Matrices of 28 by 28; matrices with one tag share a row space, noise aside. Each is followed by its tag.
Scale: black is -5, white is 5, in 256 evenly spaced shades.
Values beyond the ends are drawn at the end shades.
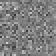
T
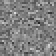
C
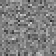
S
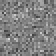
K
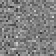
S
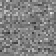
K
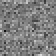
K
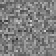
S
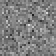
S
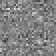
K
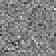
S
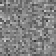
K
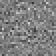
S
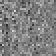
T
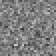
C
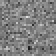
S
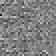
T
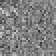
T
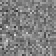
T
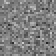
C
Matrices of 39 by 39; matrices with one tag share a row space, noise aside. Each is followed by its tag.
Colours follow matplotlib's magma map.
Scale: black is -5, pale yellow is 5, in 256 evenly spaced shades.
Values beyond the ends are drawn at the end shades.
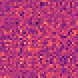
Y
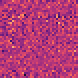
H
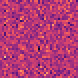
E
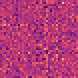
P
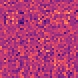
E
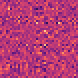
P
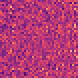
H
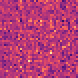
Y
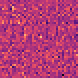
H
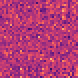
Y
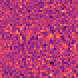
Y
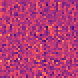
P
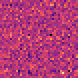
Y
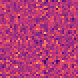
P
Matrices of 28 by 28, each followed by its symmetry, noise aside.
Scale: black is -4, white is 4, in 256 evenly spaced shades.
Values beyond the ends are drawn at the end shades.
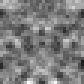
mirrored left to right.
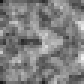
mirrored top to bottom.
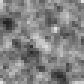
symmetric across the other diagonal.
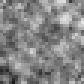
symmetric across the other diagonal.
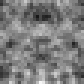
mirrored left to right.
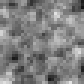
antisymmetric.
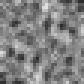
same after a half turn.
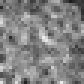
symmetric across the other diagonal.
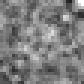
symmetric across the other diagonal.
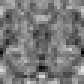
mirrored left to right.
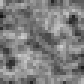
same after a half turn.
